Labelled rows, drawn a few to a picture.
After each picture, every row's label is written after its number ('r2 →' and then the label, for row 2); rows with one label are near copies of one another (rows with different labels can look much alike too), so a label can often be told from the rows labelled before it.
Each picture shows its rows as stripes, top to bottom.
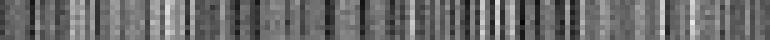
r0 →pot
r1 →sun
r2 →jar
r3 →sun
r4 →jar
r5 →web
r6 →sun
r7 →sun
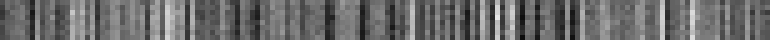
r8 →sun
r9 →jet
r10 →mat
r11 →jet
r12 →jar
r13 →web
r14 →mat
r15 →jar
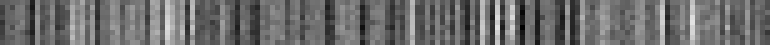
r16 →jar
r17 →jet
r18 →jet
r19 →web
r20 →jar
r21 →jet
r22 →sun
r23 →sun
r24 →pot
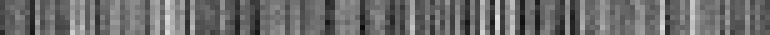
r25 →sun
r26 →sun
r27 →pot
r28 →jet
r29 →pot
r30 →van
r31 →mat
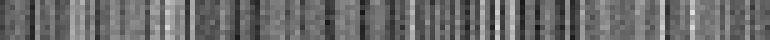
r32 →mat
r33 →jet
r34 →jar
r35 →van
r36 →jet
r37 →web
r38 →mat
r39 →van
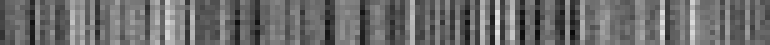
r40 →sun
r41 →web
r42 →web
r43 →web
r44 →pot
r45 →van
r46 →jet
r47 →jet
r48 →pot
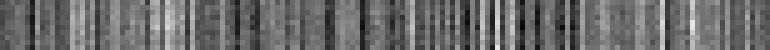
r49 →jar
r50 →pot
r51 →pot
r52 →van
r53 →pot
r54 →jar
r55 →van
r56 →sun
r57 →web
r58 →van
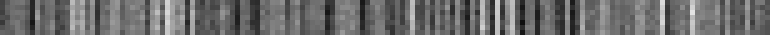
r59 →mat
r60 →sun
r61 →jar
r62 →van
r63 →mat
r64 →mat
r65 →jet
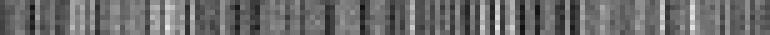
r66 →web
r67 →pot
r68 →pot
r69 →jar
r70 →sun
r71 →sun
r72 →jet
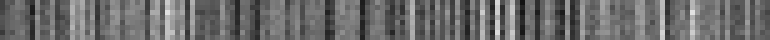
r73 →van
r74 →van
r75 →sun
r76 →web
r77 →van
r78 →mat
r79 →jet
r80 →mat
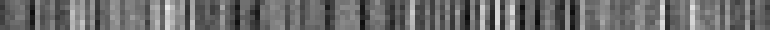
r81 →web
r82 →sun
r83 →mat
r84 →pot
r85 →van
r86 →van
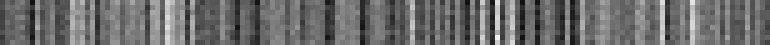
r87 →pot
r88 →web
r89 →sun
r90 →jet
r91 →web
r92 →web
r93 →sun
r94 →jet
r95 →mat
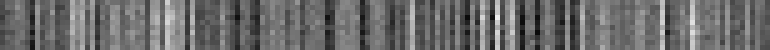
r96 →mat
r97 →web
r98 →web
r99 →pot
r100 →jar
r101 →mat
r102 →jet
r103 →sun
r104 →sun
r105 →pot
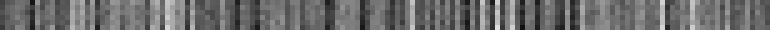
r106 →pot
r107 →sun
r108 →van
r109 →mat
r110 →pot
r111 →jet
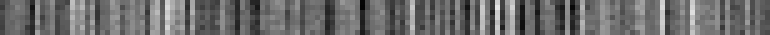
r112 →mat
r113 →mat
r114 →jar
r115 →sun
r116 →jar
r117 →sun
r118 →web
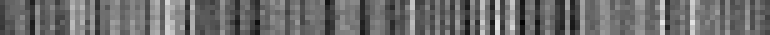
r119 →sun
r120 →van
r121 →jar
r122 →web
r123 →pot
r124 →jet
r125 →pot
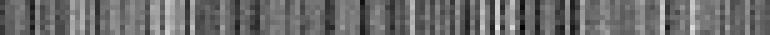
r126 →van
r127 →jet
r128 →pot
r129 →mat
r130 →pot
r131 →jet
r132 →web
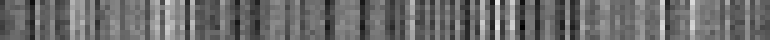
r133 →jet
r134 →van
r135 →mat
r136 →mat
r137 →van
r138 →jet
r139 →pot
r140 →van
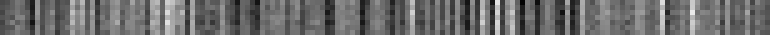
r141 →pot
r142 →pot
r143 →jar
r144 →pot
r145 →sun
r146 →jet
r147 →jar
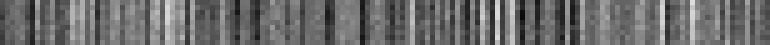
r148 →web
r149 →van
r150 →sun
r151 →sun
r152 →jar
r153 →web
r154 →jet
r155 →jet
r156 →jet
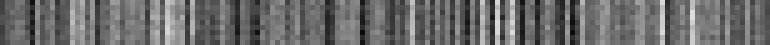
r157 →van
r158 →web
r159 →web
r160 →jar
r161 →mat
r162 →van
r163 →mat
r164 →sun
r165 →mat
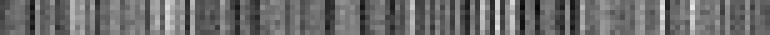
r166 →jet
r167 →jar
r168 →sun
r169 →mat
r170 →jar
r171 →jet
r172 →van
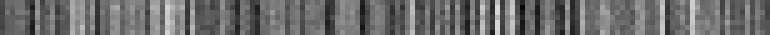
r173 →sun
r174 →sun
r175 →web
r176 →web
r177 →jet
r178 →van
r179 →van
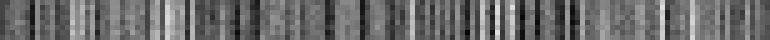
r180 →mat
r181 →mat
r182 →van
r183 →sun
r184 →mat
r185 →web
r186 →pot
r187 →jar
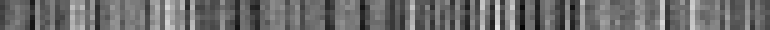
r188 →sun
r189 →mat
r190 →web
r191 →web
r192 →van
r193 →van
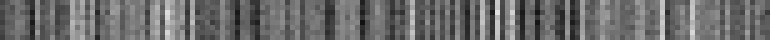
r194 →van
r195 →pot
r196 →web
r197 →jar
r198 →mat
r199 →pot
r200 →jar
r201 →van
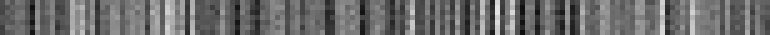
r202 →jet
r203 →van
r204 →jet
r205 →pot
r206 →van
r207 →web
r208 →van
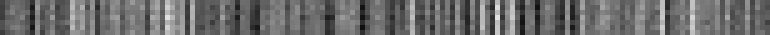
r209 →web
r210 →van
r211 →mat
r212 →jet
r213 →sun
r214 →mat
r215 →jet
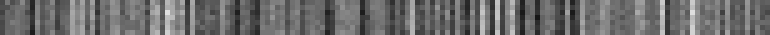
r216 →jet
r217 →pot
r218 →sun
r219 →pot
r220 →jar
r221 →jar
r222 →sun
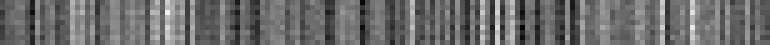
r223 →mat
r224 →jet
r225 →sun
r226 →sun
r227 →web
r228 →jar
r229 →web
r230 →sun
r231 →van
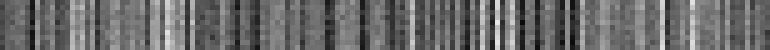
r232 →jar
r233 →van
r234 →jet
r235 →mat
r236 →jet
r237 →jar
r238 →sun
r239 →mat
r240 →web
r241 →pot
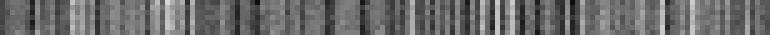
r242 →mat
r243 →jar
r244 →van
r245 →web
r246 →van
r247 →van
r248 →web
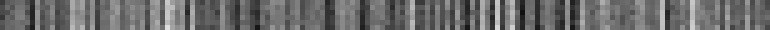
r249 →sun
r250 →pot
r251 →jet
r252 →jet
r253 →jar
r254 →web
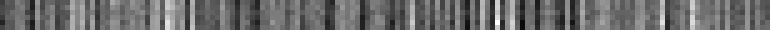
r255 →pot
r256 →pot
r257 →van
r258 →web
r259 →jet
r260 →jet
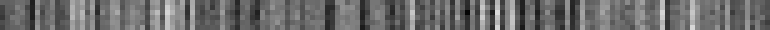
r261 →van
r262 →sun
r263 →pot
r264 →mat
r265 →sun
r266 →web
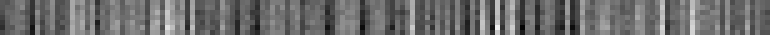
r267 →jet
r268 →jet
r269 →web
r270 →mat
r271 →sun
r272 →jet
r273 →sun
